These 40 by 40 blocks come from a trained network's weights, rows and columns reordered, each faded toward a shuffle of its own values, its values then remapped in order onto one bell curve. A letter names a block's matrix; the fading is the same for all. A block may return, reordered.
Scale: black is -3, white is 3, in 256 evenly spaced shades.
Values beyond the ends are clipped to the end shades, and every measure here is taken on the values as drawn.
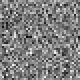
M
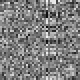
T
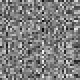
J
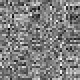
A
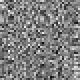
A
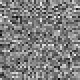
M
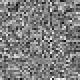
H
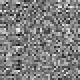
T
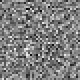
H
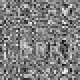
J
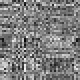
J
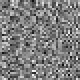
A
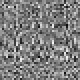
T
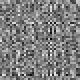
J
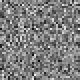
M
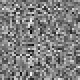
T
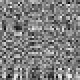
J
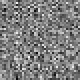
A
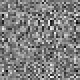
T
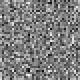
M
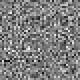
M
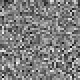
H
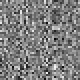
T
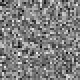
H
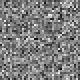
M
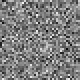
A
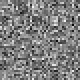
A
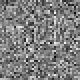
H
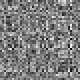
J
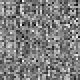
M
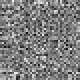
M
